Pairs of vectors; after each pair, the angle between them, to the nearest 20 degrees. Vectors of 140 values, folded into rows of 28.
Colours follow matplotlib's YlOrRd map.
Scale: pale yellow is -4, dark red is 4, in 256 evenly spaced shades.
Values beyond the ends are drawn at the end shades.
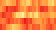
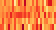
100 degrees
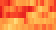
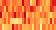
60 degrees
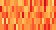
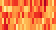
40 degrees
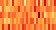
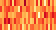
160 degrees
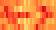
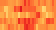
160 degrees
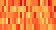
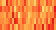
80 degrees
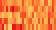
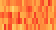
160 degrees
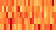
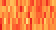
100 degrees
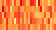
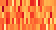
40 degrees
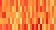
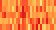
40 degrees
